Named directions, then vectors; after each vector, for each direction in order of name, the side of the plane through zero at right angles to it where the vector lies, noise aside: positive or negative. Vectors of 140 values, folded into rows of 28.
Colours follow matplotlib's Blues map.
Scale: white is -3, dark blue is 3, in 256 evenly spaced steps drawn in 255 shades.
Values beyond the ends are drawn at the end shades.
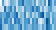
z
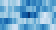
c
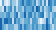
positive, positive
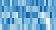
positive, negative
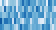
positive, positive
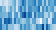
positive, positive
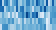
positive, negative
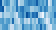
positive, negative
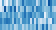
positive, positive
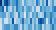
negative, negative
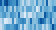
negative, negative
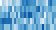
positive, positive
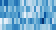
negative, negative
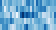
positive, negative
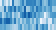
positive, positive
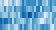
positive, positive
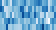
positive, negative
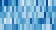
negative, negative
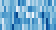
negative, positive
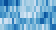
negative, negative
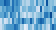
negative, negative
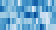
positive, negative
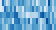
negative, positive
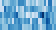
negative, positive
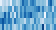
positive, positive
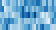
positive, negative
